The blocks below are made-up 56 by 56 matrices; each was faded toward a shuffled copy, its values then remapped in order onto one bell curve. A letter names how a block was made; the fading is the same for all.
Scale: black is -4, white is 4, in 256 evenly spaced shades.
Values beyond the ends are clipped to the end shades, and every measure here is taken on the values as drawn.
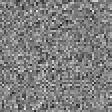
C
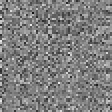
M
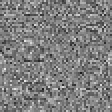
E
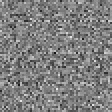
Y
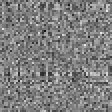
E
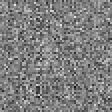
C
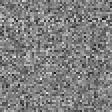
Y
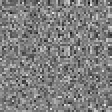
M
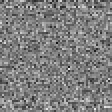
Y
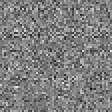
E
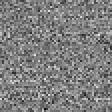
Y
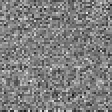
E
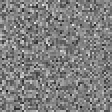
M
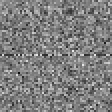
E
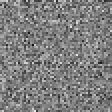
Y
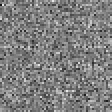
Y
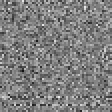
Y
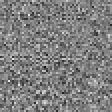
C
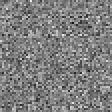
E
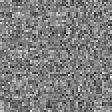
C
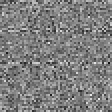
E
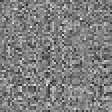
M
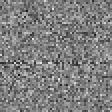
Y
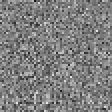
E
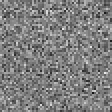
C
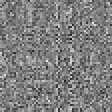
M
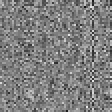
M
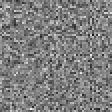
C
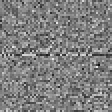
E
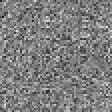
C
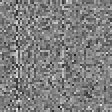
M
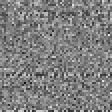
E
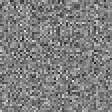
C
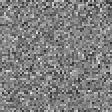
Y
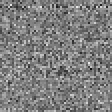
Y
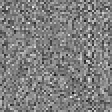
M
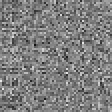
M
